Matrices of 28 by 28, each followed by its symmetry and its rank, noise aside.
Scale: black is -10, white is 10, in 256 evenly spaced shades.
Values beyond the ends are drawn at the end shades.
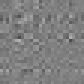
no symmetry, rank three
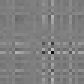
symmetric, rank one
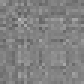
symmetric, rank three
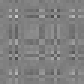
symmetric, rank one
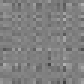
no symmetry, rank two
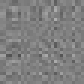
antisymmetric, rank two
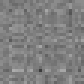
no symmetry, rank three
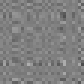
no symmetry, rank two
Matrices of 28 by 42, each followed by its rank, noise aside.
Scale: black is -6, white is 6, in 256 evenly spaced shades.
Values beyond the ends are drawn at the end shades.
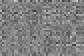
three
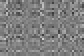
three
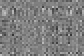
three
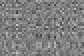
four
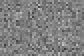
six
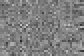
six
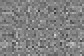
four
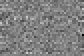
five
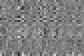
three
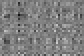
three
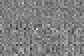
six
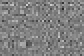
four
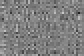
four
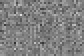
six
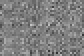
five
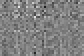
four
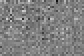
six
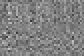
five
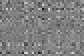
three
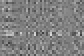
three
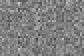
five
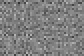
five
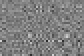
five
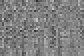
five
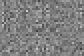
six
